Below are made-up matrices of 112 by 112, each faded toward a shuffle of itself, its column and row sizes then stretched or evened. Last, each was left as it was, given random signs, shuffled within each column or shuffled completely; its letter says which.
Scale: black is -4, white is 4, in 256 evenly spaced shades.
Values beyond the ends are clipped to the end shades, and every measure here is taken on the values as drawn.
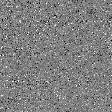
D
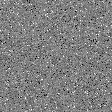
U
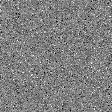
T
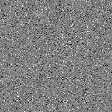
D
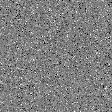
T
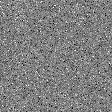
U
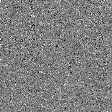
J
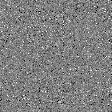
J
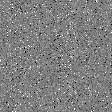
T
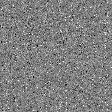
T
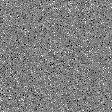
T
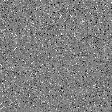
J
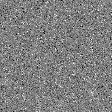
T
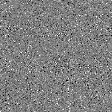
D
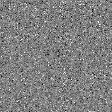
J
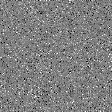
D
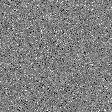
U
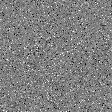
U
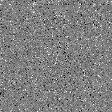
J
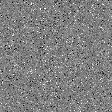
T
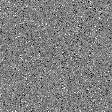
T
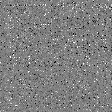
D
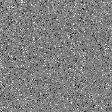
J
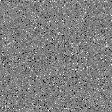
D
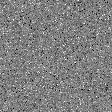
U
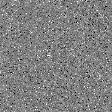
J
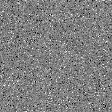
J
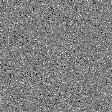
T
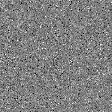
D
